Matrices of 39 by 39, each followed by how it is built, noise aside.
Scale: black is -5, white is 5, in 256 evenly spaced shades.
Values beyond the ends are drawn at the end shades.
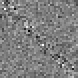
banded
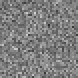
noise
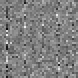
uneven columns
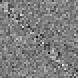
banded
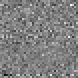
uneven rows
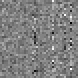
uneven columns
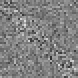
banded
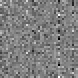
uneven columns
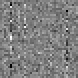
uneven columns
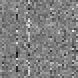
uneven columns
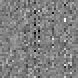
uneven columns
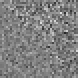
upper triangular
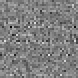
uneven rows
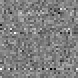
uneven rows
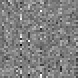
uneven columns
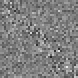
banded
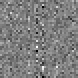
uneven columns
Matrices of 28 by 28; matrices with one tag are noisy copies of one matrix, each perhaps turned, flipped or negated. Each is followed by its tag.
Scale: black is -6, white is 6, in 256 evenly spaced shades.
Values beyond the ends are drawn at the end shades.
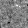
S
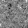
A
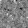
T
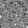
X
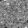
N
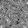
A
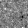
S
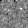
T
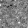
S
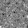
X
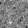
A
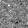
S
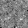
T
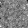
N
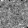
N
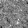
A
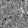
S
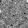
X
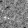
A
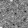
X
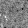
S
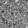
X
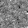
T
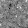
A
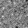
X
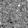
S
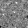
X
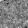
N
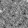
X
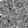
T
